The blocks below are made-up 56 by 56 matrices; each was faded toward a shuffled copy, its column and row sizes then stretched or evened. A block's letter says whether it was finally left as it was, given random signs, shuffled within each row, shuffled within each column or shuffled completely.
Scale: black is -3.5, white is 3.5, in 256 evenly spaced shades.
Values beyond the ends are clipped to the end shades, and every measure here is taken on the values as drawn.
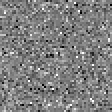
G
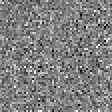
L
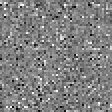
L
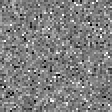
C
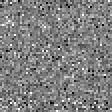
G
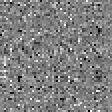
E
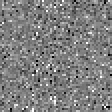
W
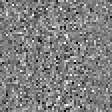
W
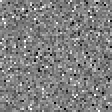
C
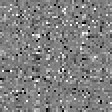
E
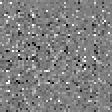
E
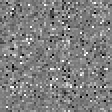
L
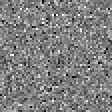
C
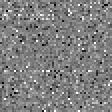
G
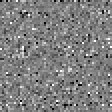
G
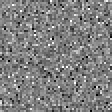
C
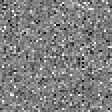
W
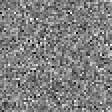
C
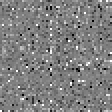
E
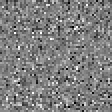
L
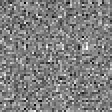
E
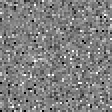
C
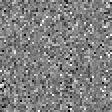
W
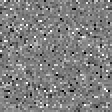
G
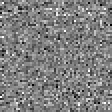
E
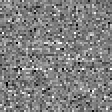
G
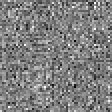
E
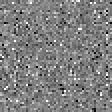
E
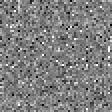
L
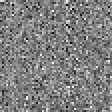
W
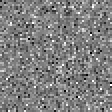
C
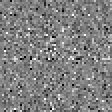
L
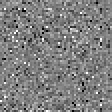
E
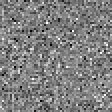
C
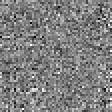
E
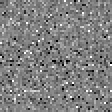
G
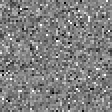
W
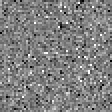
C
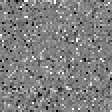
G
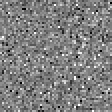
C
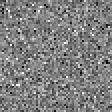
C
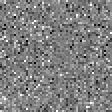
W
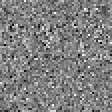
G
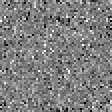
L
